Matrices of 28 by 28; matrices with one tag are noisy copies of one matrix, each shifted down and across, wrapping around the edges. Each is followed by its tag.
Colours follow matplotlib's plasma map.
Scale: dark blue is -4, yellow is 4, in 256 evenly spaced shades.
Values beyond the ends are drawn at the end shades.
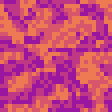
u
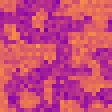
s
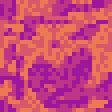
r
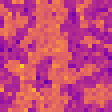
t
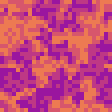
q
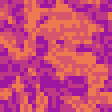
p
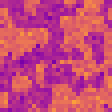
s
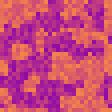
s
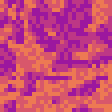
r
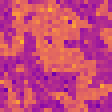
p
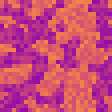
t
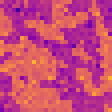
p
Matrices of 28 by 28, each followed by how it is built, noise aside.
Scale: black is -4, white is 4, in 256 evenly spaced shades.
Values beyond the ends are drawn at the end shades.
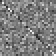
diagonal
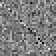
diagonal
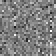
uneven columns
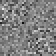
block diagonal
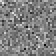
diagonal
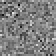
block diagonal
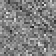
Toeplitz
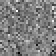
uneven columns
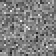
diagonal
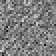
Hankel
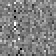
uneven columns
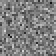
repeating rows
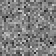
repeating rows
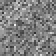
Hankel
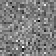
uneven columns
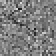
block diagonal
